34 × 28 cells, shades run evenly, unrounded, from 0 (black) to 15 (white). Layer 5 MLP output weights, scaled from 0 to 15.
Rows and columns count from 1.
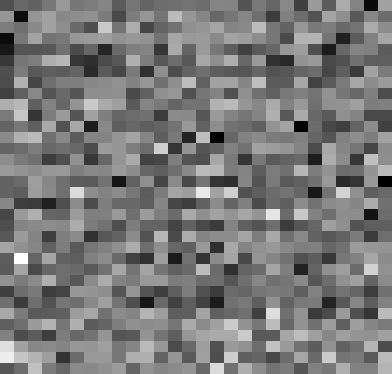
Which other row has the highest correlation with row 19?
31
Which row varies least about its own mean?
26
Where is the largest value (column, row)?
2, 24
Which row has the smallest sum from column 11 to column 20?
28
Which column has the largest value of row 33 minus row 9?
1
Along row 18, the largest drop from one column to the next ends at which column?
18
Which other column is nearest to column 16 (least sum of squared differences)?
14
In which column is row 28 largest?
8
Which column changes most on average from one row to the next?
16
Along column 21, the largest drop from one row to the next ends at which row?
6
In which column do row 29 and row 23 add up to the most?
20
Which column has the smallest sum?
23
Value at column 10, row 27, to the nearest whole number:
9
